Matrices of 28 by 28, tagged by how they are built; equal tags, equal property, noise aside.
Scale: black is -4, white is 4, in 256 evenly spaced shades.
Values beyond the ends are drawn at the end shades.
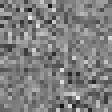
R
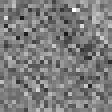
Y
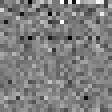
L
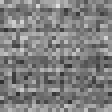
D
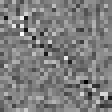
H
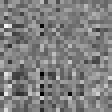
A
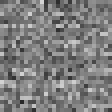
D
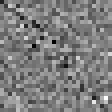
H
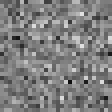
L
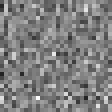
A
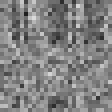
D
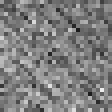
Y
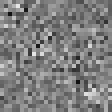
R
